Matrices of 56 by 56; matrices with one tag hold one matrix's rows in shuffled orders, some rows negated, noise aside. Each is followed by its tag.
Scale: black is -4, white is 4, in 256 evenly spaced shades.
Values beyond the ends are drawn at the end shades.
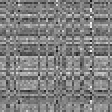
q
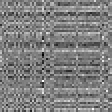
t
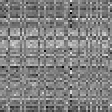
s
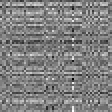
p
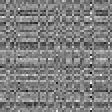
q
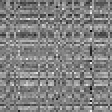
q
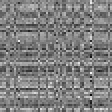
q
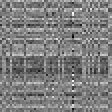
p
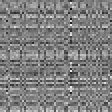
s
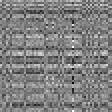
p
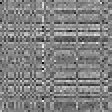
t
